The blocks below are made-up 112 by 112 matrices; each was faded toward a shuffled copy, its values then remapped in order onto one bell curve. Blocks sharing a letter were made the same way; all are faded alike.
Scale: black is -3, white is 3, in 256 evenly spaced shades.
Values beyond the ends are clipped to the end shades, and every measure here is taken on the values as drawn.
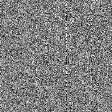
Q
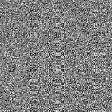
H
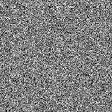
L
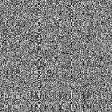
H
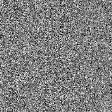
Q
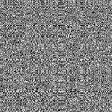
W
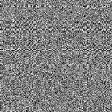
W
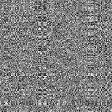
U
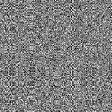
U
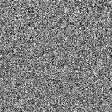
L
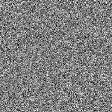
L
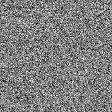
L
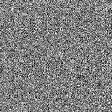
L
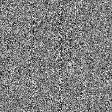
Q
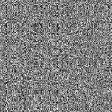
H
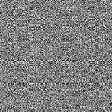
W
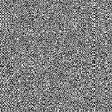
H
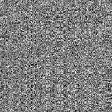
H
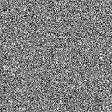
L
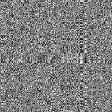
H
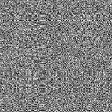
W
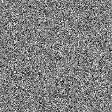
Q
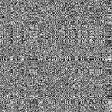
W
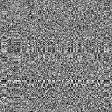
W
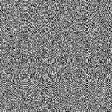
U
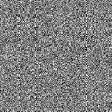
H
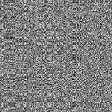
U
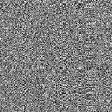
H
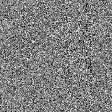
Q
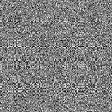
W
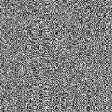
U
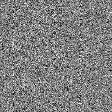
Q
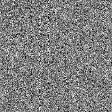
Q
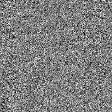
Q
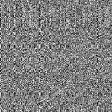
H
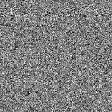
L
